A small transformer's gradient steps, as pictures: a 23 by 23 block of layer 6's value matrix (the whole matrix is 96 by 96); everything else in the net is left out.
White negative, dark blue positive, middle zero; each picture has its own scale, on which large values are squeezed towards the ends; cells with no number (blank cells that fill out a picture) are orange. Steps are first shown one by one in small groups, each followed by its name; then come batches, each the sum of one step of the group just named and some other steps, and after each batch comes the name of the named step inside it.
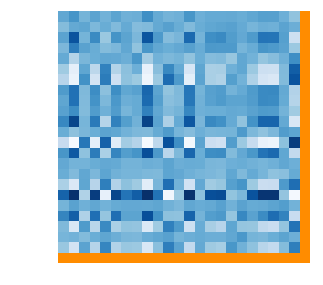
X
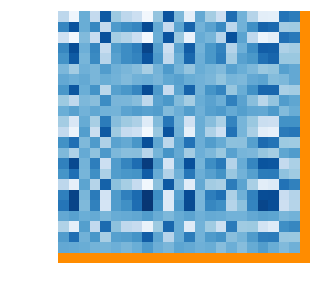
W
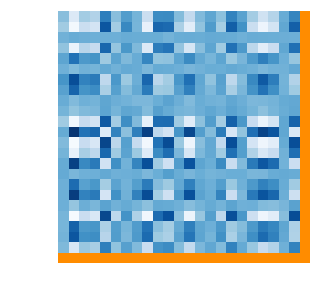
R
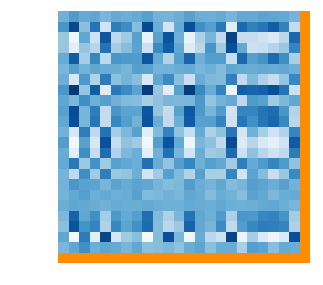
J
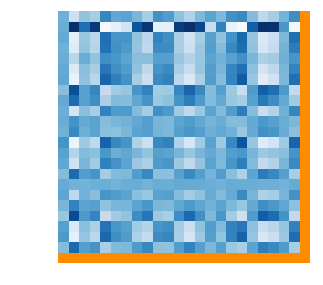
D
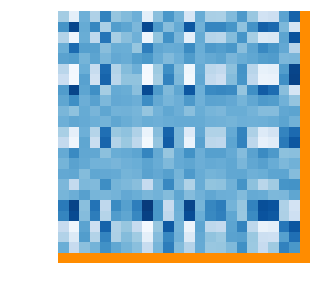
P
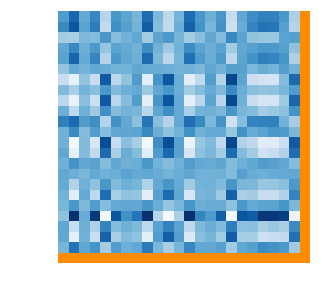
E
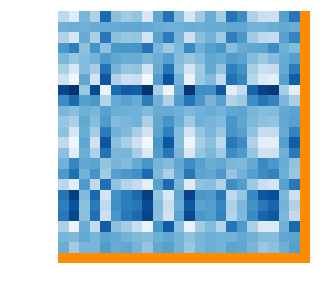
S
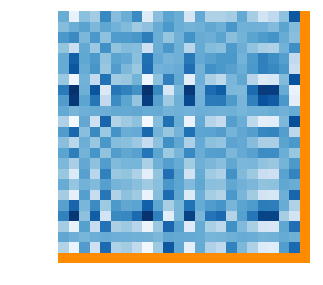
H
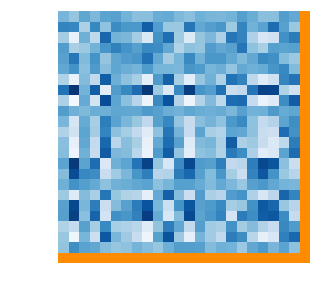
E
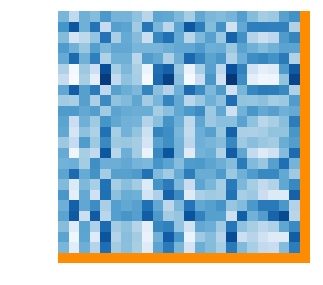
E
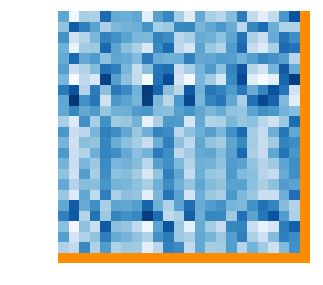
H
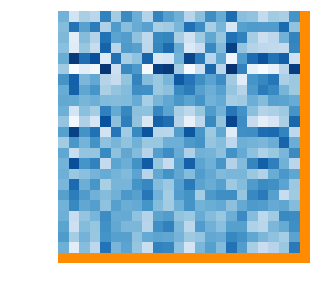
R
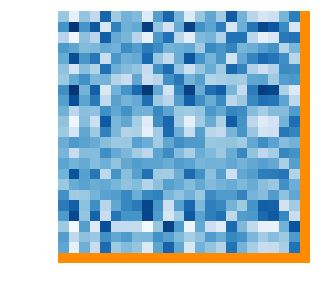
W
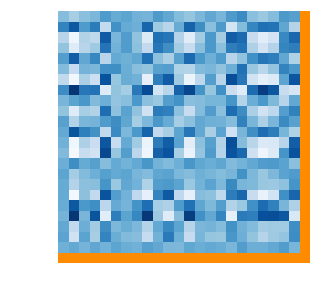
E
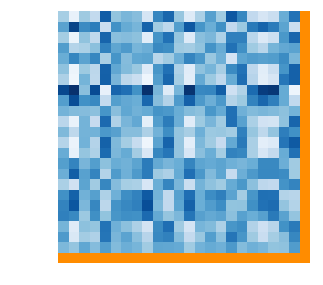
S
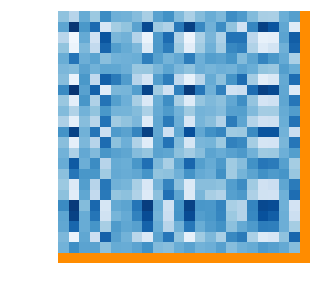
D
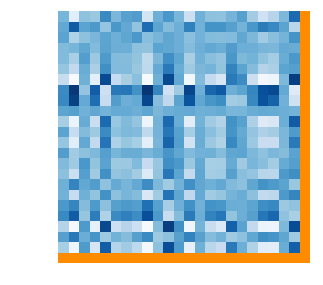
H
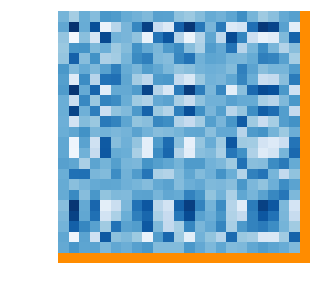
J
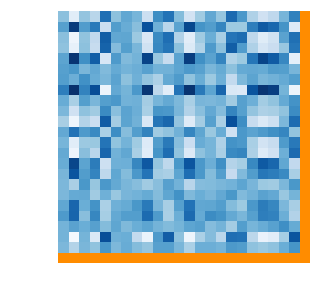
R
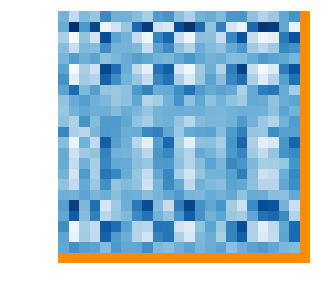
D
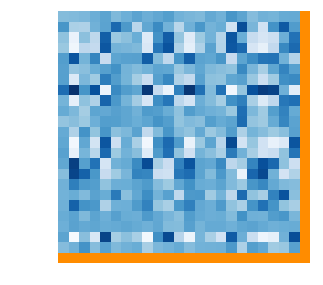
J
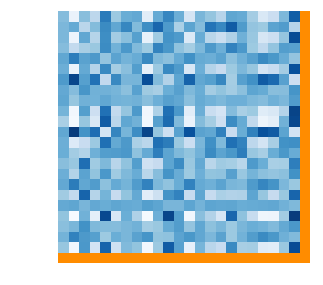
R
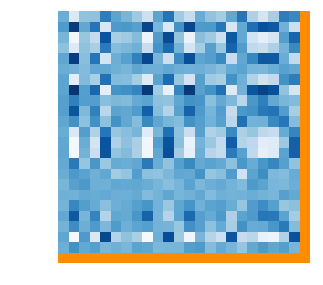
J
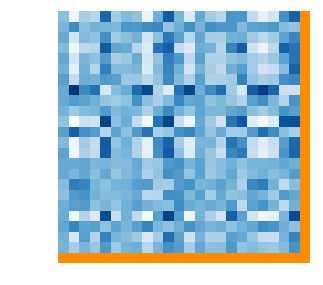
R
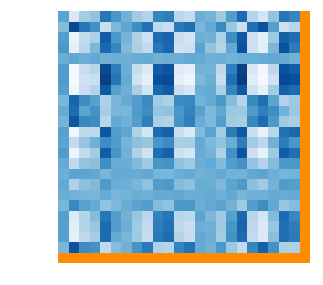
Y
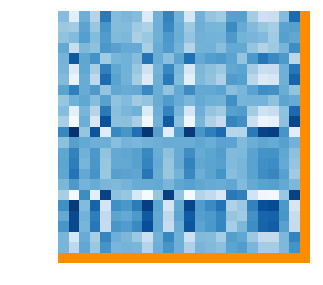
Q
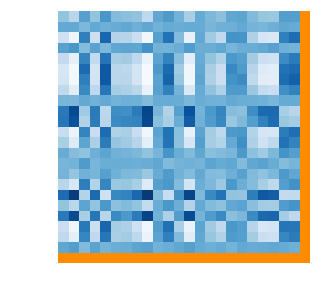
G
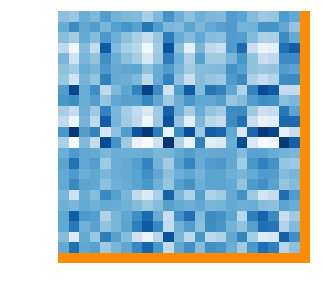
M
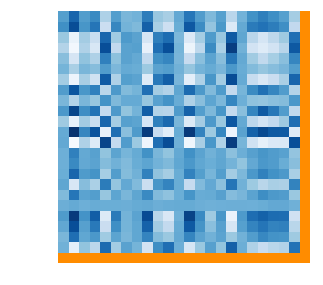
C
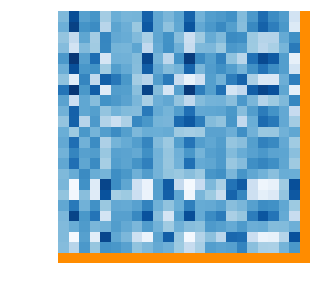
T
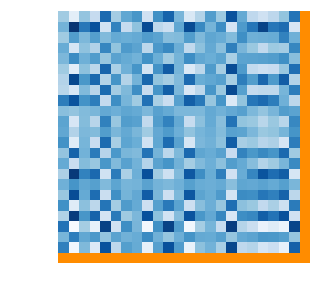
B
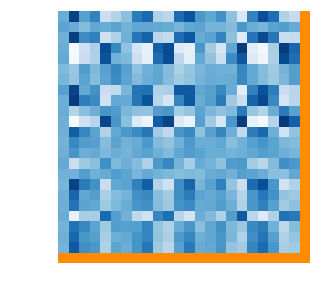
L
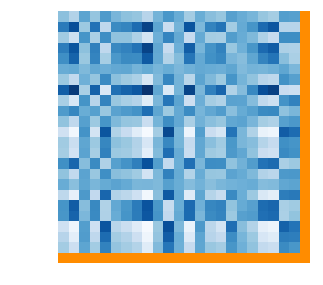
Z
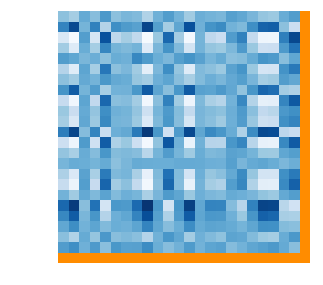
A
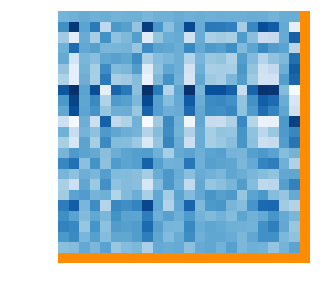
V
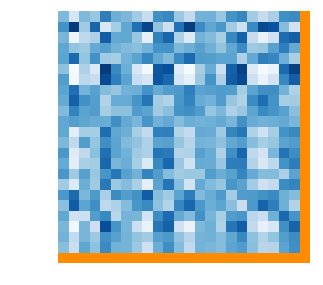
Y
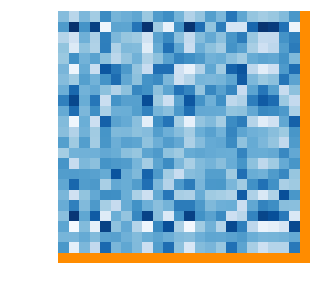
B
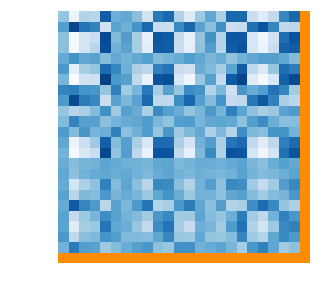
Y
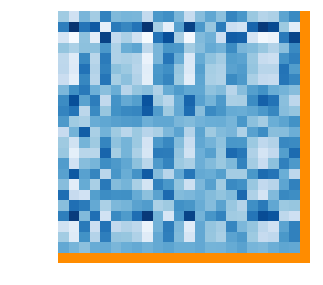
G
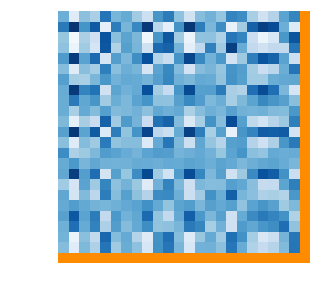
C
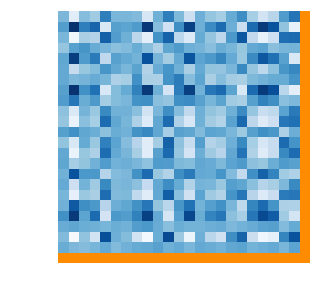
M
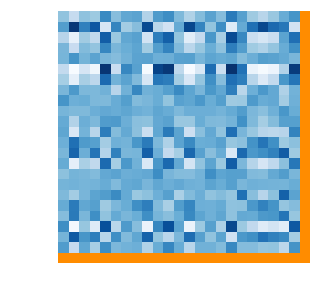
B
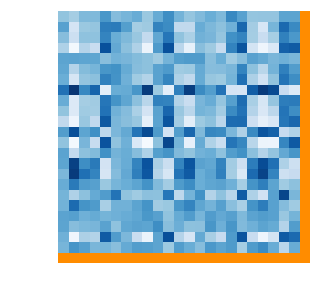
M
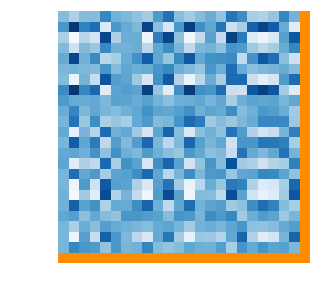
T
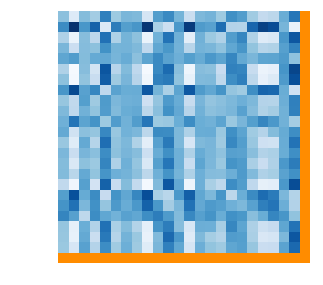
A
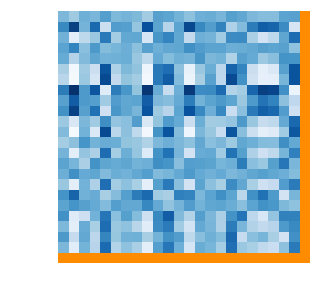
V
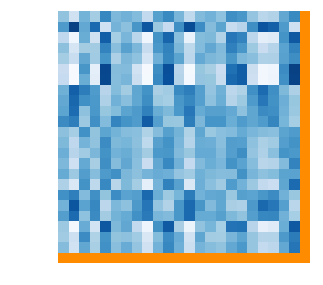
G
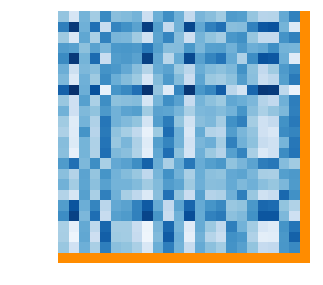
Z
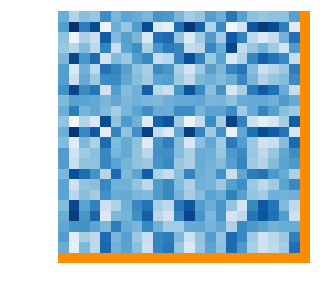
C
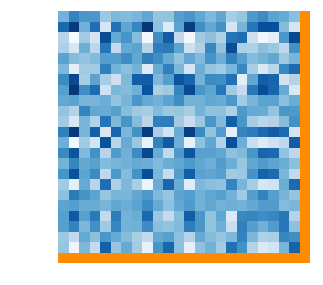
C
